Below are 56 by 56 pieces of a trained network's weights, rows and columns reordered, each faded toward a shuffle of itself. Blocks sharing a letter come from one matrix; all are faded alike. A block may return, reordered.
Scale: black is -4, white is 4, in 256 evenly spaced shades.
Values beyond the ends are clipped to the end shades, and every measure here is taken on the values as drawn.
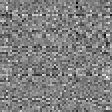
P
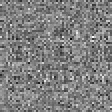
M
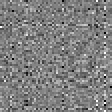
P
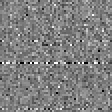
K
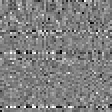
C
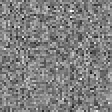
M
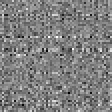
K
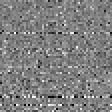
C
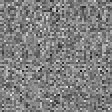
M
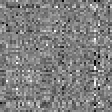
P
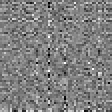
P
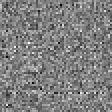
M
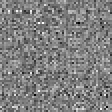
K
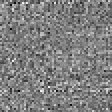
M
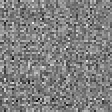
M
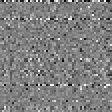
C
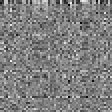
P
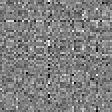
P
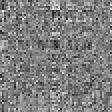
M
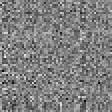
M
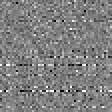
C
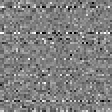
C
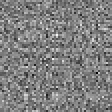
M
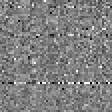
K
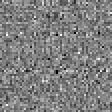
M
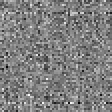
K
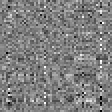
P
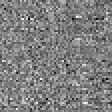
K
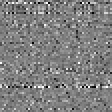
C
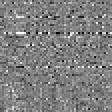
C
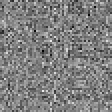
M
